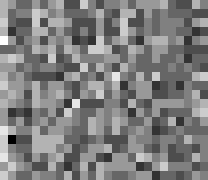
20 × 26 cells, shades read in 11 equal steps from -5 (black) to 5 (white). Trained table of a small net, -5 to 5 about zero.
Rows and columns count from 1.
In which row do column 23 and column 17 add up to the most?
12
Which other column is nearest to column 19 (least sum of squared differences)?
8
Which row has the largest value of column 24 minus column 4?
16
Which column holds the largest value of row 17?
1
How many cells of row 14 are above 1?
3
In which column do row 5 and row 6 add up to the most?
13
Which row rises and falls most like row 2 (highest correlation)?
4
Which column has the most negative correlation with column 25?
17
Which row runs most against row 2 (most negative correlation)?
9
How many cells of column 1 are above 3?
3
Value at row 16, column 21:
0
